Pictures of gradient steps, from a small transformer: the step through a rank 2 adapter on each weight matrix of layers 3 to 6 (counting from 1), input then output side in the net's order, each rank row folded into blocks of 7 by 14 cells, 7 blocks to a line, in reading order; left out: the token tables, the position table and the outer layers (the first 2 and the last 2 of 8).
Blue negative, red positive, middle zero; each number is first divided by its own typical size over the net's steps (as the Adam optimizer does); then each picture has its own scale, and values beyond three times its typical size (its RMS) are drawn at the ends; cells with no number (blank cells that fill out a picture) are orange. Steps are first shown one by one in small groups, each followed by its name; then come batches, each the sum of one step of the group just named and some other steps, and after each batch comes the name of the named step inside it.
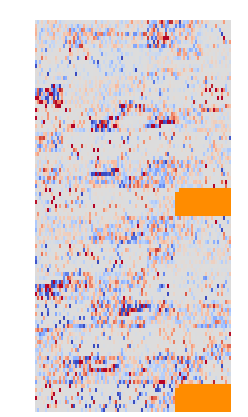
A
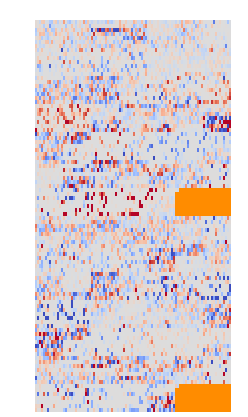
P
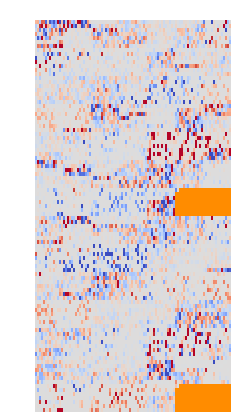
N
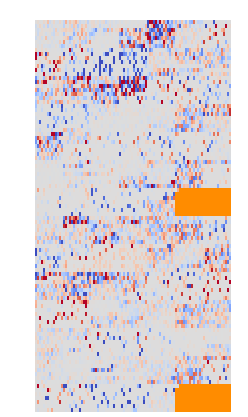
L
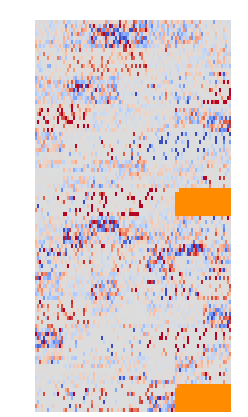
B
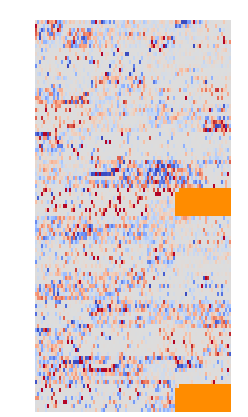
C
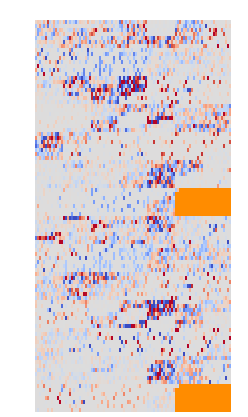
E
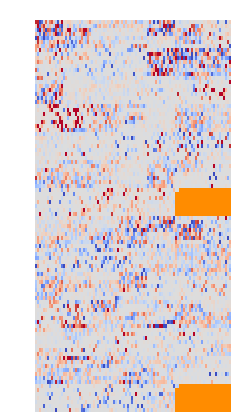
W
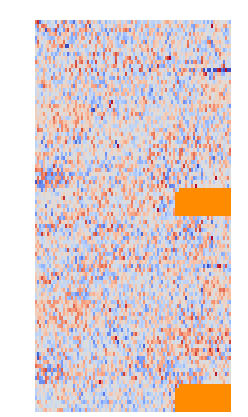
N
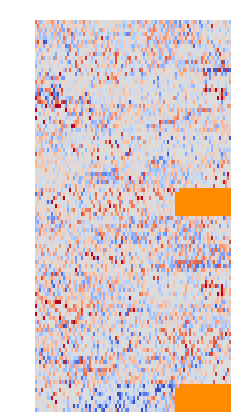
A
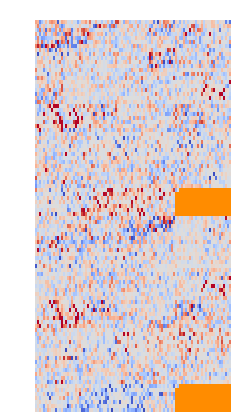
W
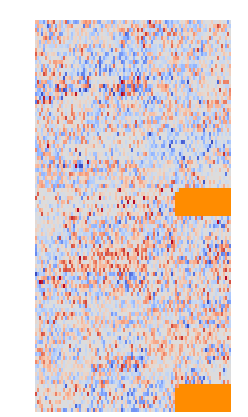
L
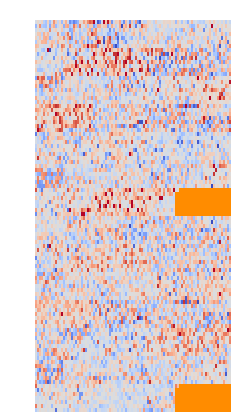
E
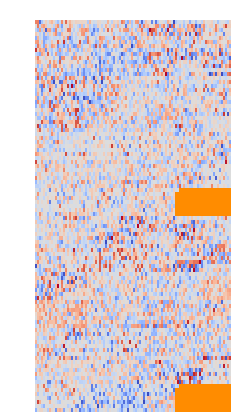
W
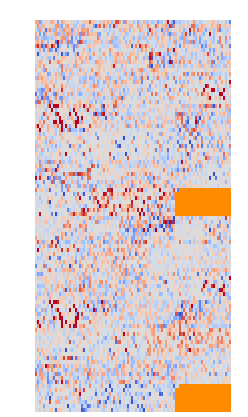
W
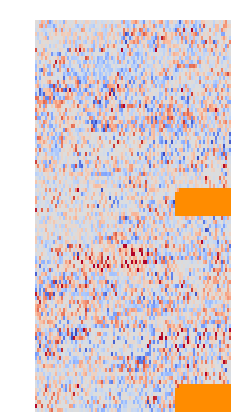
A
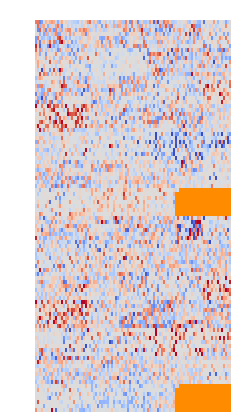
W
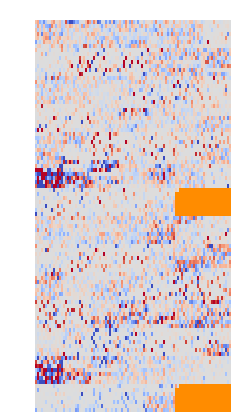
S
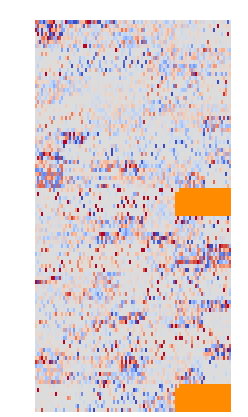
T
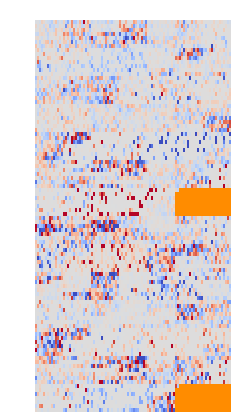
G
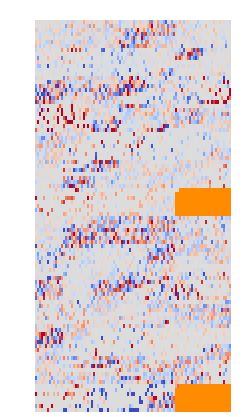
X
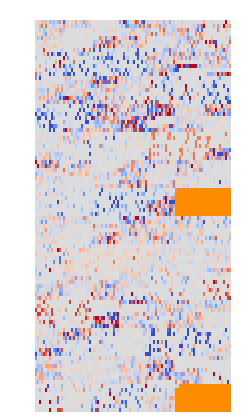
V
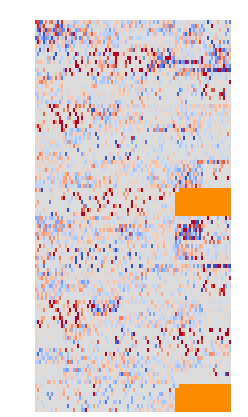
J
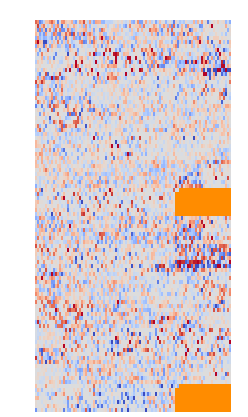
J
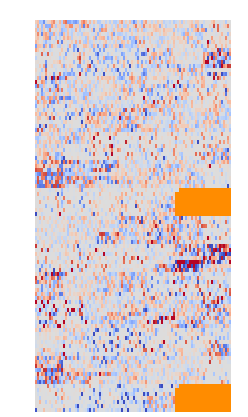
S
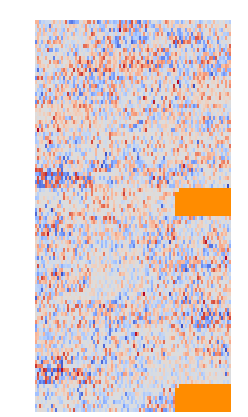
S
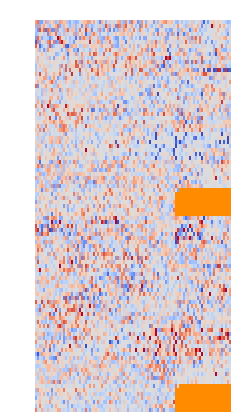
J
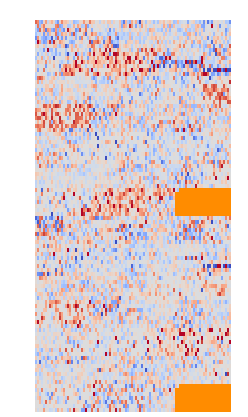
J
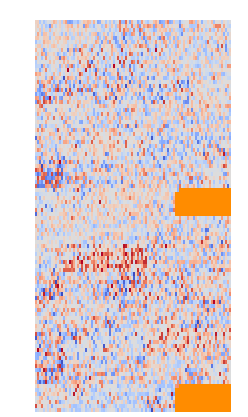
S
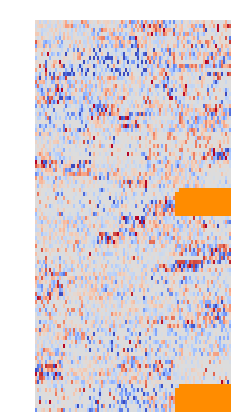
V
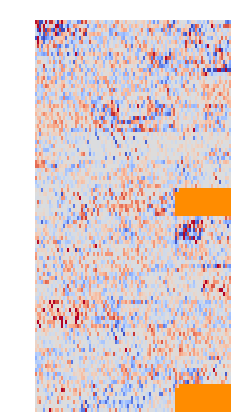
J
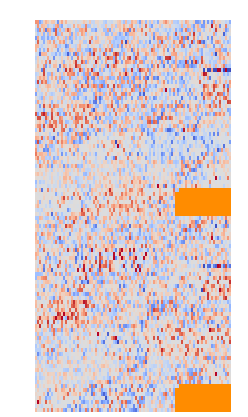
J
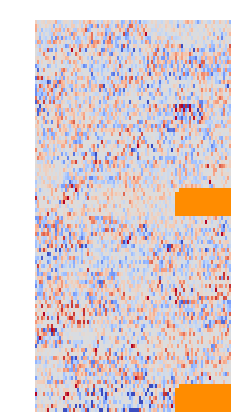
X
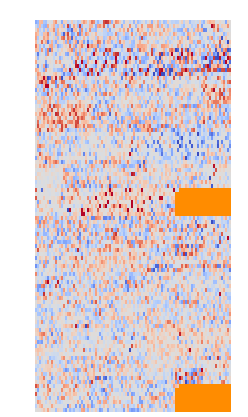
X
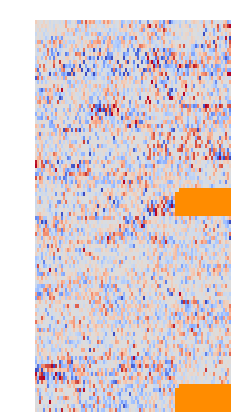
V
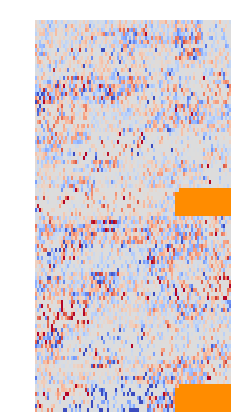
X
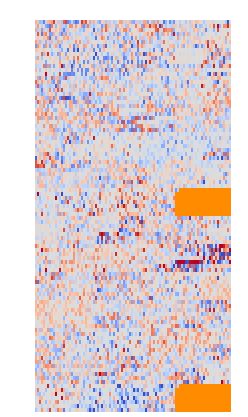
T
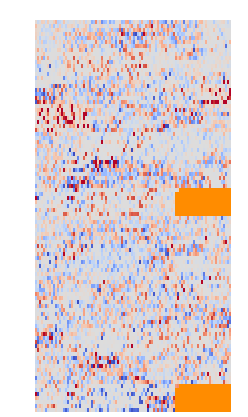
X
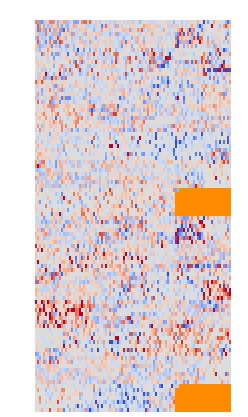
J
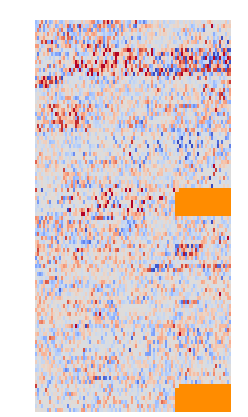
V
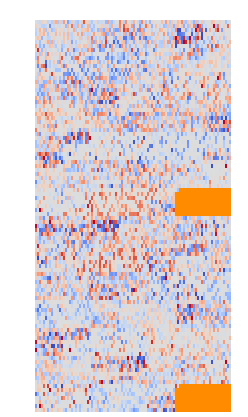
G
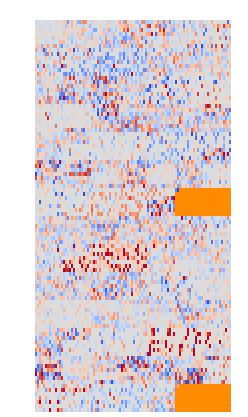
G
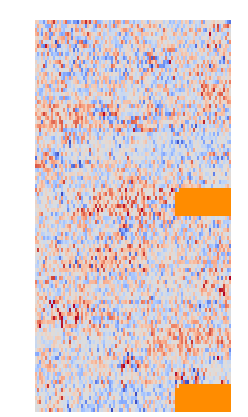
T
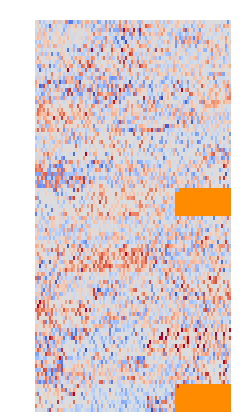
S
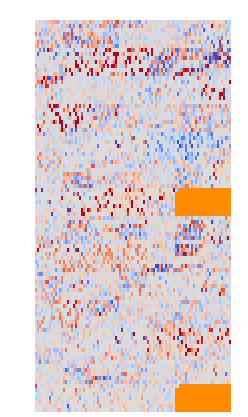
J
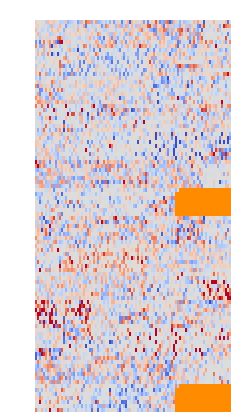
V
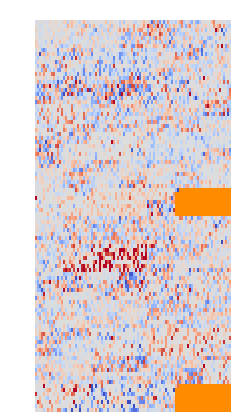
X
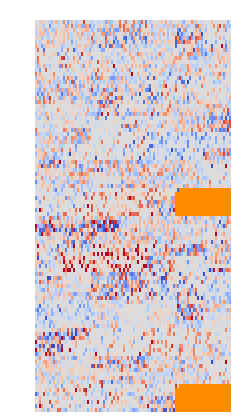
G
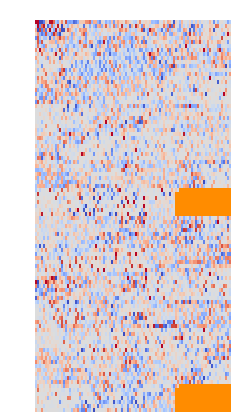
T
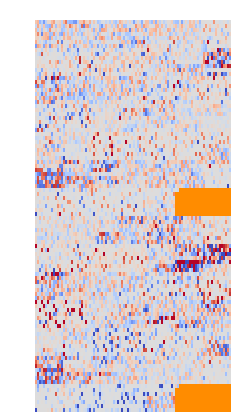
S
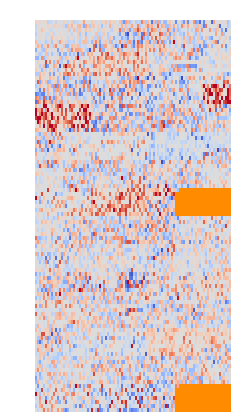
X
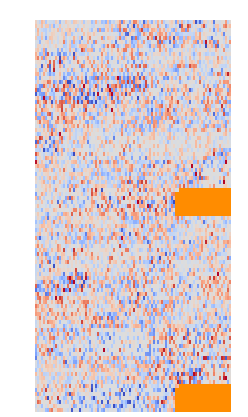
V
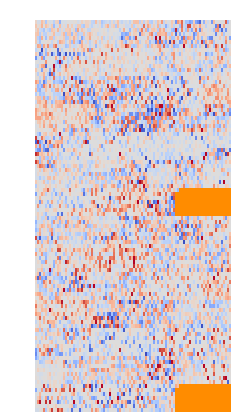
V
